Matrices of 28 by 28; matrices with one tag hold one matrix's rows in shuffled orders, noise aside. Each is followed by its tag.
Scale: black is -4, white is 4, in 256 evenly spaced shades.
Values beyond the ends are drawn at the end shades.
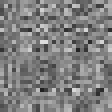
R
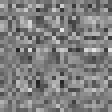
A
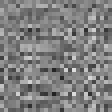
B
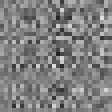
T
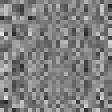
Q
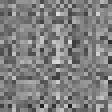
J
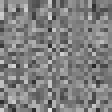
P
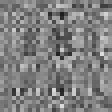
T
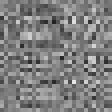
B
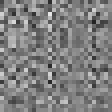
P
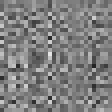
P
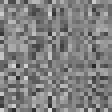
P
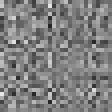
P
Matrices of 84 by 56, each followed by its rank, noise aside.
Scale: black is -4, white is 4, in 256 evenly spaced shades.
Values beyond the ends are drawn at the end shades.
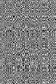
five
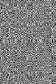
six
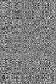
six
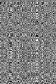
four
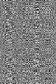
five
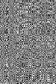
seven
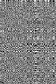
four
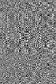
six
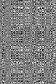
four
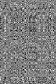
six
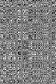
five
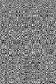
five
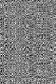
seven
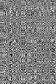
five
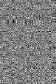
five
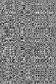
six
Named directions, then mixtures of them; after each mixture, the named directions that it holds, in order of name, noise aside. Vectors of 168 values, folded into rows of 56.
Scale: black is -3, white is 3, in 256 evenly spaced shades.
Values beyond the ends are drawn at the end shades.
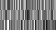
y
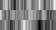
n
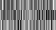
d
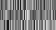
y.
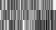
d, n, y.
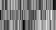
d, n, y.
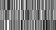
y.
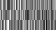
d, y.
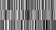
y.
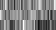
n, y.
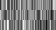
d, n, y.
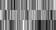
n, y.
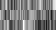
d, n, y.
